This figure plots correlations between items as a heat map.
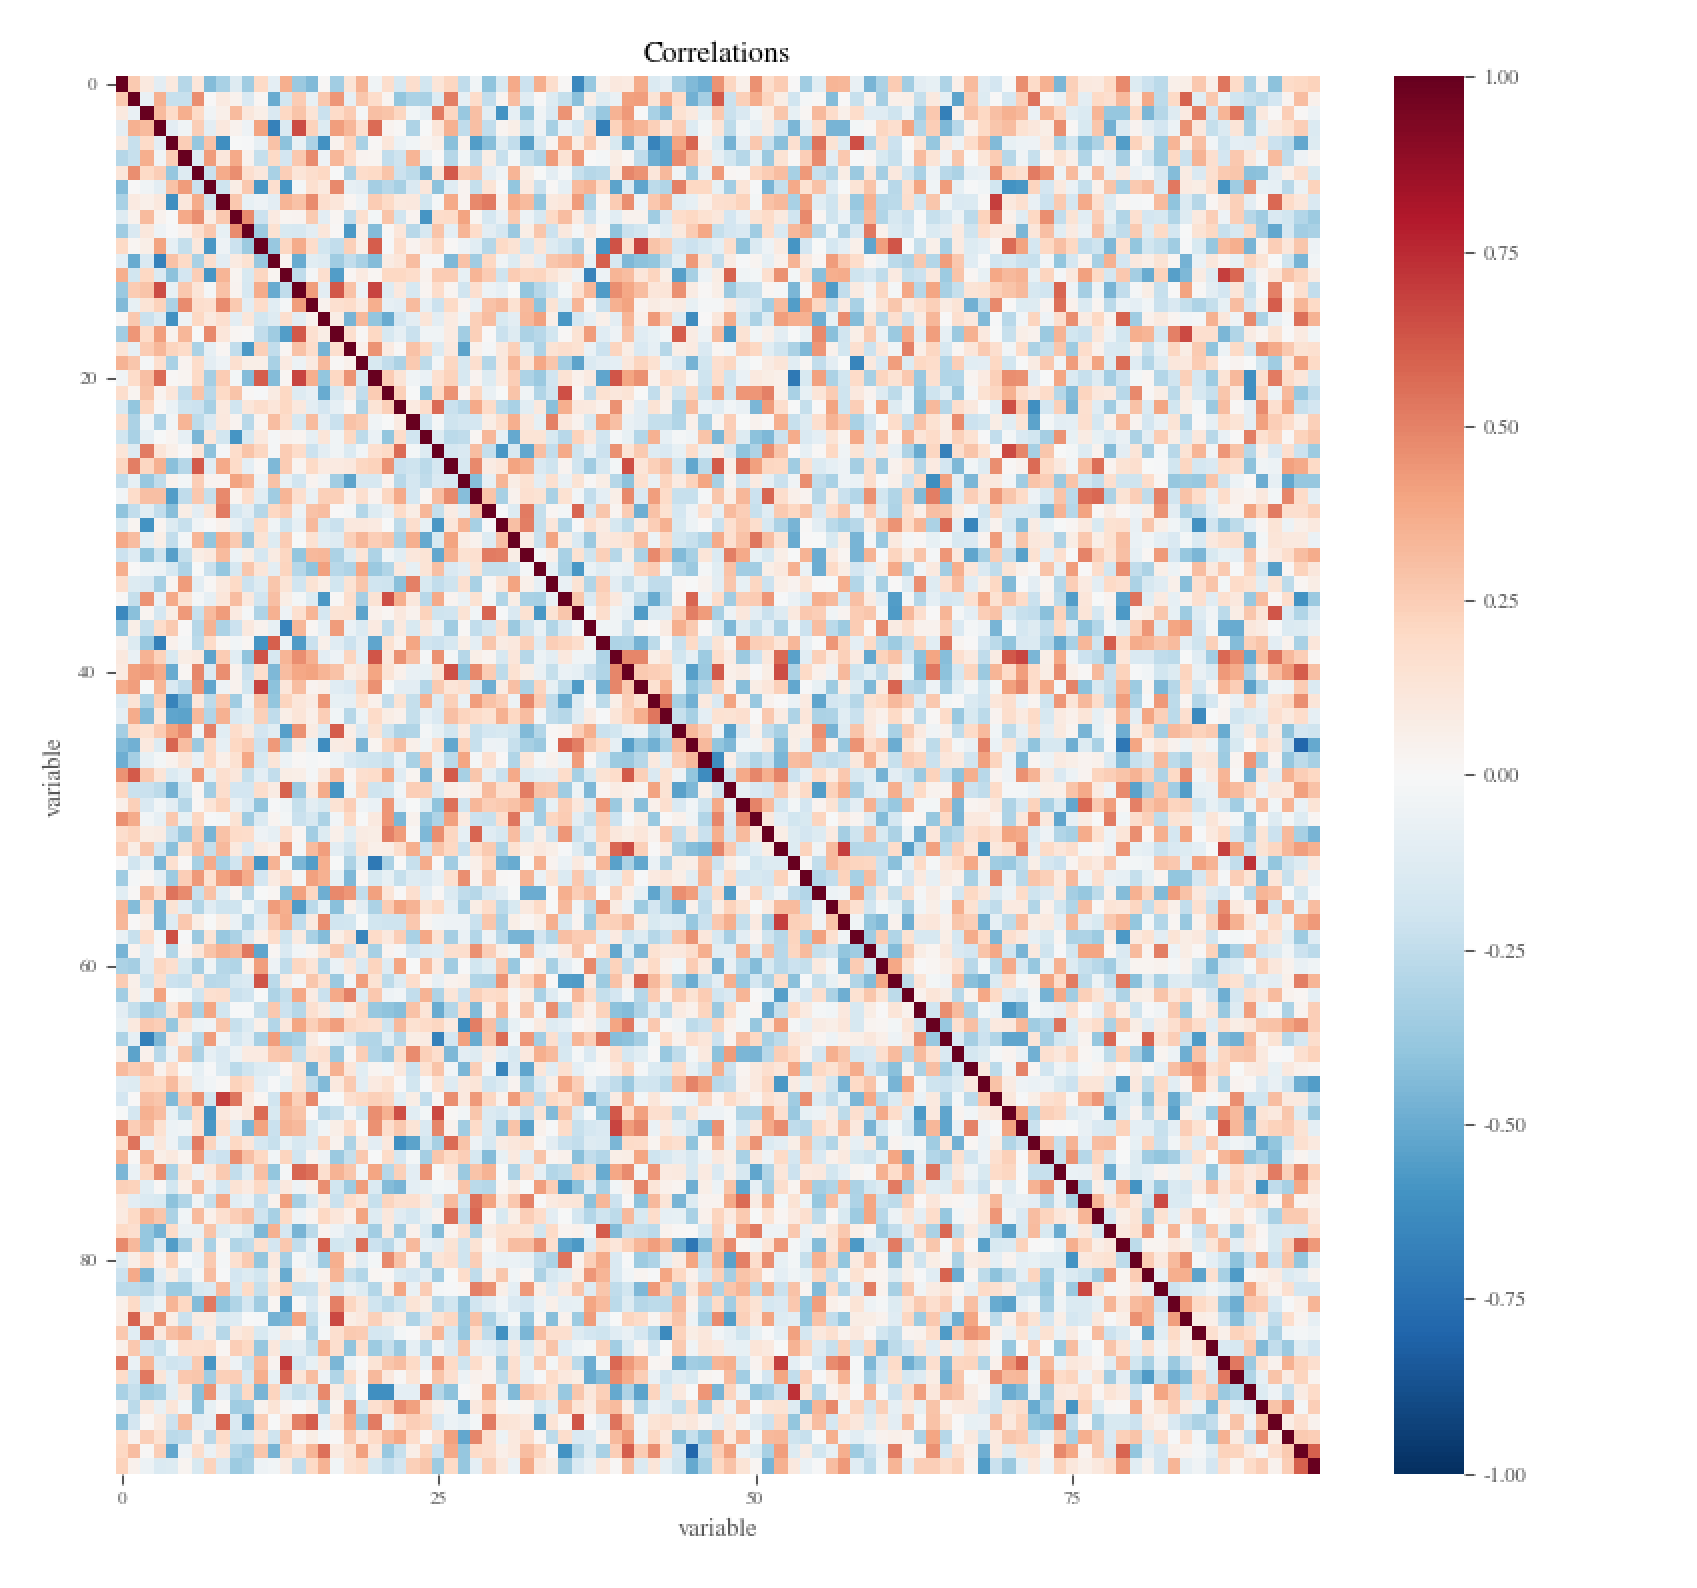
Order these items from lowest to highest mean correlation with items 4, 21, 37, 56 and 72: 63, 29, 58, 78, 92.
29, 63, 92, 78, 58
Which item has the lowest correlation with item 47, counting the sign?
46
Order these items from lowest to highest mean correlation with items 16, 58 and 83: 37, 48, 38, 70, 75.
70, 48, 75, 38, 37
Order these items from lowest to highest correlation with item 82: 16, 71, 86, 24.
71, 86, 16, 24
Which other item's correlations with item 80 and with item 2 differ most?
88
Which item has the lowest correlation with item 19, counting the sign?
58
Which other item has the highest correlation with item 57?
52
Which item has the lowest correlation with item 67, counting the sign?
30
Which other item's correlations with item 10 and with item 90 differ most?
18
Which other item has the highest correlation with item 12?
38
